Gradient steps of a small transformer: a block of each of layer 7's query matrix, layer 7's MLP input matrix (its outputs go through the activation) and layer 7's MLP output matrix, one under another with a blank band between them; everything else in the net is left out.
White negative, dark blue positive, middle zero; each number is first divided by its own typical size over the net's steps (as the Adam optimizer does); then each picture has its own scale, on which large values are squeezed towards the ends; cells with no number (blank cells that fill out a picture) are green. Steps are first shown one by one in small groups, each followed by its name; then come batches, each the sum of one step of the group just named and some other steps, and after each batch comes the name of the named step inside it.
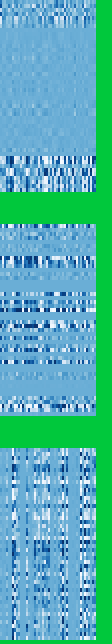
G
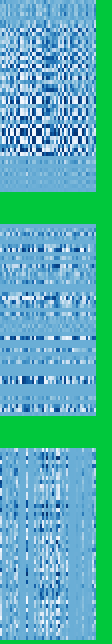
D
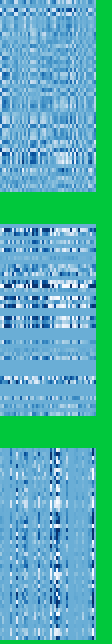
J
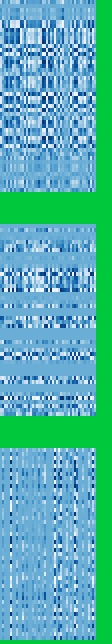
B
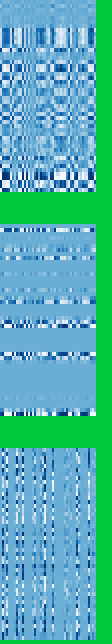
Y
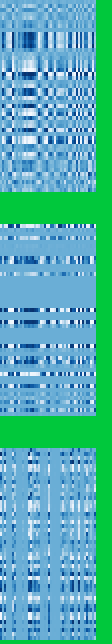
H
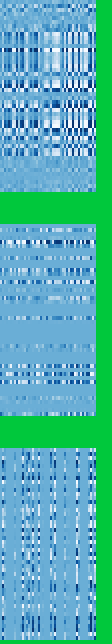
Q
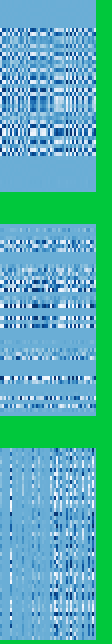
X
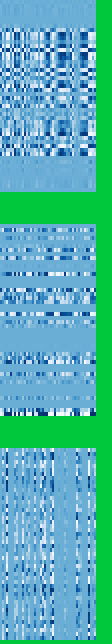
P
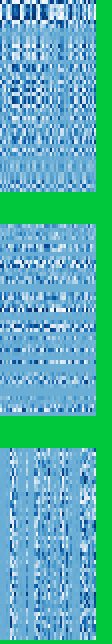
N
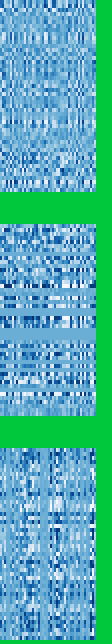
J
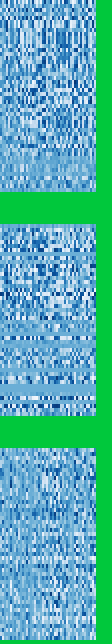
B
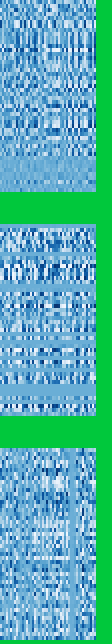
Q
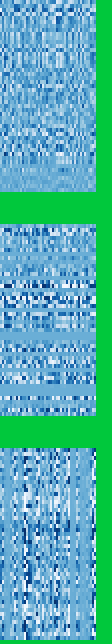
J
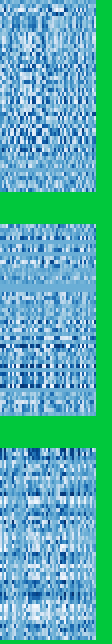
D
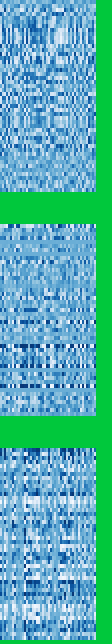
H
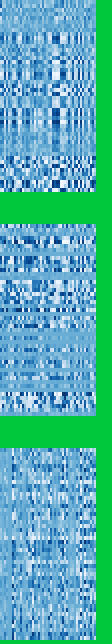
G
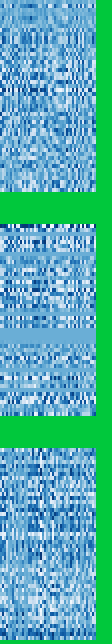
X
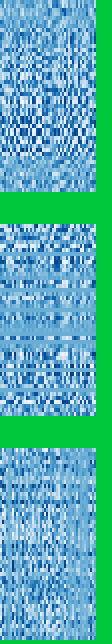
D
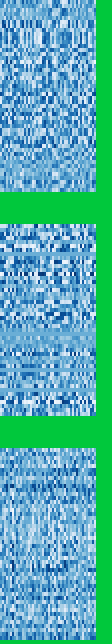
B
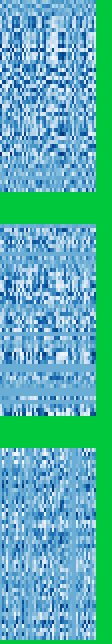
P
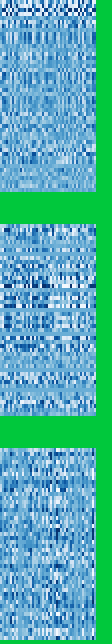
J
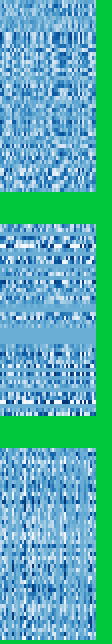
P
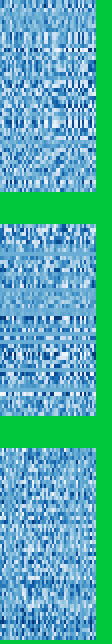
Q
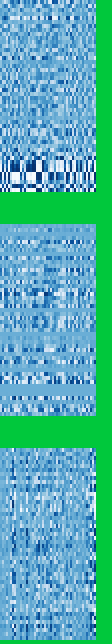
X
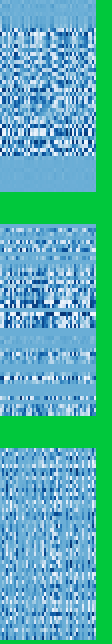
X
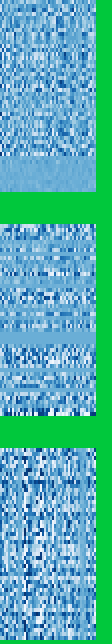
P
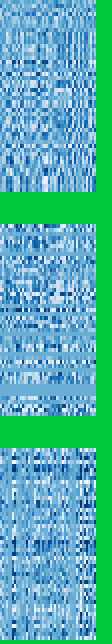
G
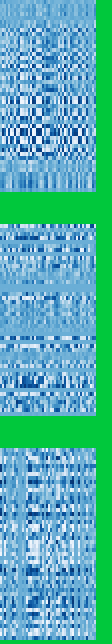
D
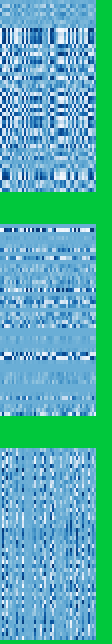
Y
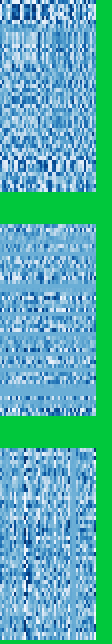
N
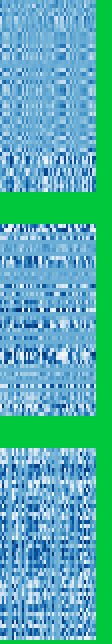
G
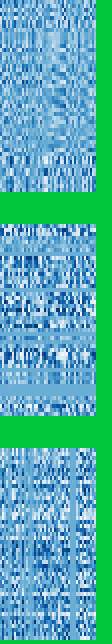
G
